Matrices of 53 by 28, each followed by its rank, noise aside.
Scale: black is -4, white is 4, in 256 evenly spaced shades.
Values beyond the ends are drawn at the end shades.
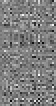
four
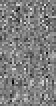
six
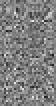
five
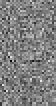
six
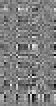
three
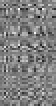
three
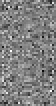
five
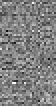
seven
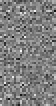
six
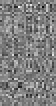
three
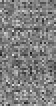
five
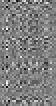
three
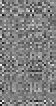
three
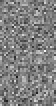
seven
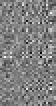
three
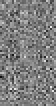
five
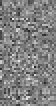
six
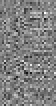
four
